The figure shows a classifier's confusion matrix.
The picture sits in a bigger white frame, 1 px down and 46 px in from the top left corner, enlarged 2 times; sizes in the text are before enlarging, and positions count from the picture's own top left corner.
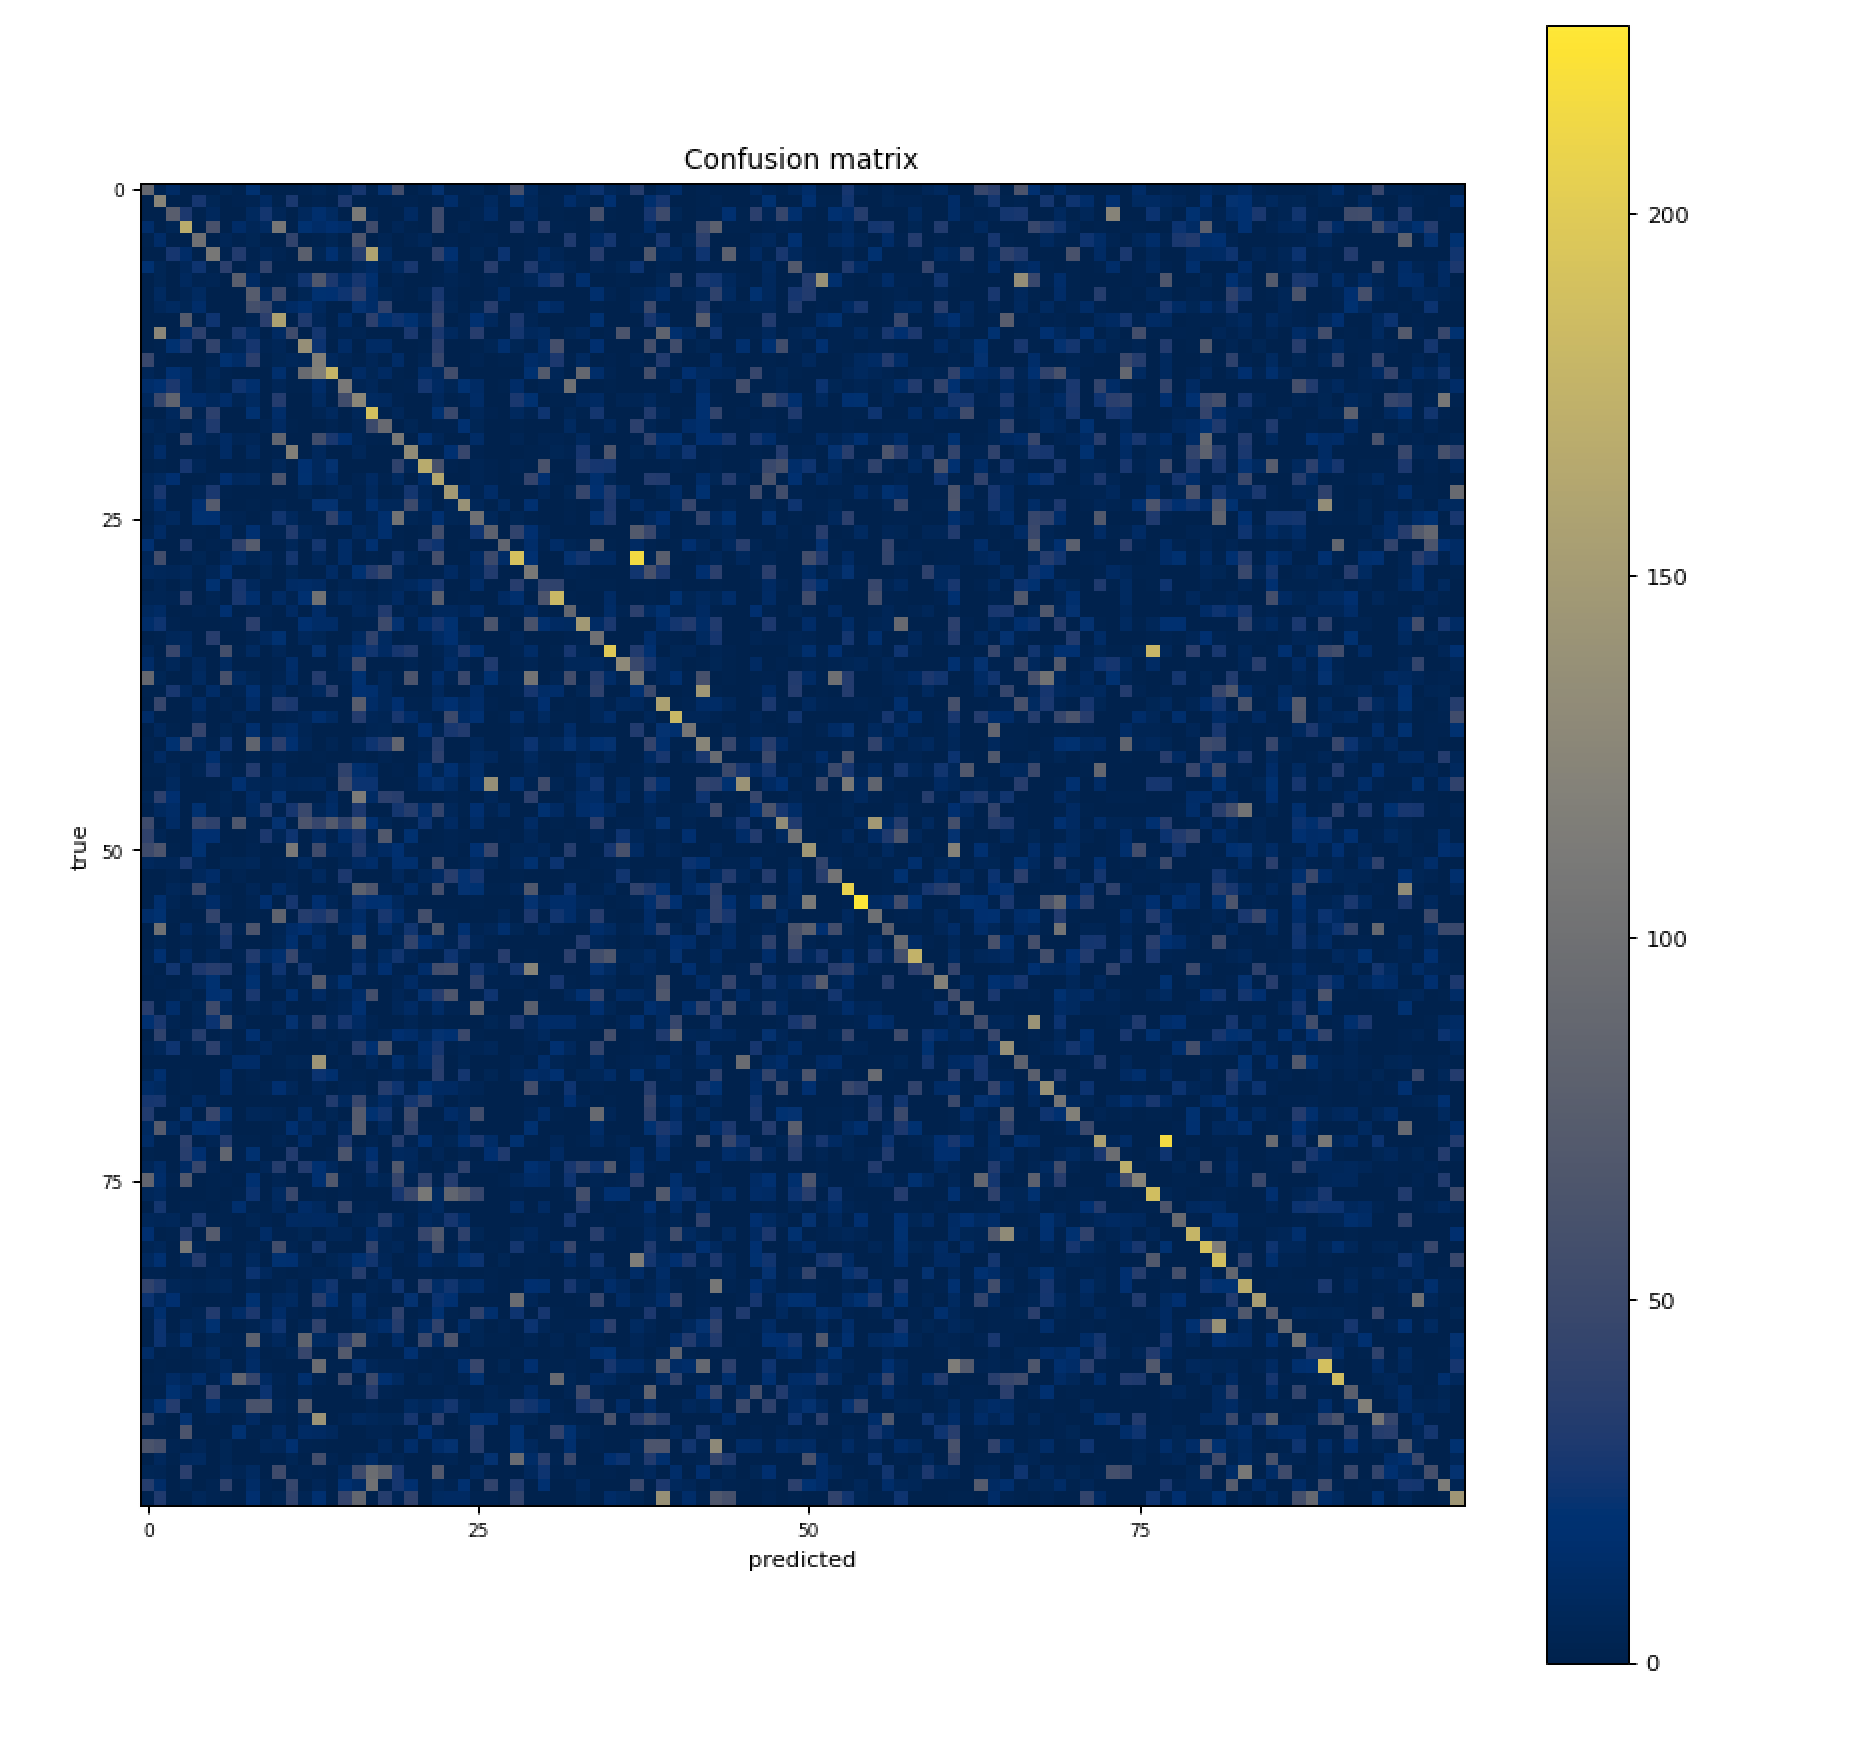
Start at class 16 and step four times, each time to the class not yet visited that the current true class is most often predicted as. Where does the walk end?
38
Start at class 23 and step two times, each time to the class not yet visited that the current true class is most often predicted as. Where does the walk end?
39
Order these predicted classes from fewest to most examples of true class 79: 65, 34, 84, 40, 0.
84, 0, 34, 40, 65
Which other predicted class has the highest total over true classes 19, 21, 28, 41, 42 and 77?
37
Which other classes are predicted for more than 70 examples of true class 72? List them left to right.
77, 85, 89
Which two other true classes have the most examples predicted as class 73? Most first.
2, 97
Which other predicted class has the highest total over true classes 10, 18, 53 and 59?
29
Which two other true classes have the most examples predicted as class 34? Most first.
70, 27
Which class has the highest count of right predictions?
54
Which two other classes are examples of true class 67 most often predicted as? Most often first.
55, 50
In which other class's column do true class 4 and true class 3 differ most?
10
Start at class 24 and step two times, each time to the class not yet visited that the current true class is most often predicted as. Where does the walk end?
61
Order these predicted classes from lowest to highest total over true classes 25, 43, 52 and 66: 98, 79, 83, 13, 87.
79, 98, 83, 87, 13
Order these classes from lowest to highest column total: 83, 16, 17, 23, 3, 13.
23, 3, 83, 17, 13, 16
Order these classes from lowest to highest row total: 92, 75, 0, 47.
0, 92, 47, 75
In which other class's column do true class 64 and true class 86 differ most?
81
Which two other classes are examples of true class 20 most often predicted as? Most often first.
11, 80
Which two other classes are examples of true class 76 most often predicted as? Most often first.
21, 23
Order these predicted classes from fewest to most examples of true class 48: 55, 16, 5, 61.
5, 61, 16, 55
